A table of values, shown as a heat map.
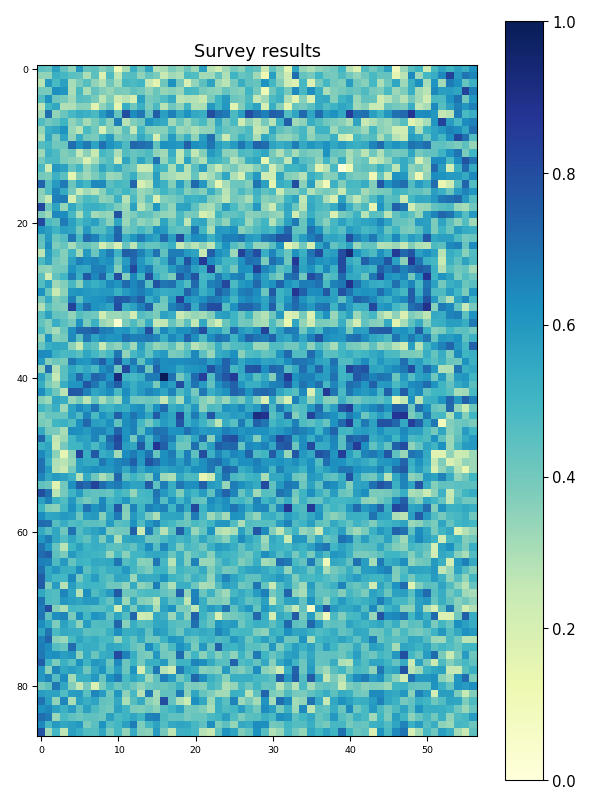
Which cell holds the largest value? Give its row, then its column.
40, 16
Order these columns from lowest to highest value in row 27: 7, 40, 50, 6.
40, 7, 6, 50
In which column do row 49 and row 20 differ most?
15
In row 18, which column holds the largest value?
0
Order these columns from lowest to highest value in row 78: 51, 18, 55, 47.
55, 51, 18, 47
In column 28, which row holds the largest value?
45
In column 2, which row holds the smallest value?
54
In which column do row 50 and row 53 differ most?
21
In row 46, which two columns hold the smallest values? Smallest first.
52, 23
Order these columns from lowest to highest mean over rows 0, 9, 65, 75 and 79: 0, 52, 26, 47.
47, 52, 26, 0
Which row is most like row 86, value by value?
67
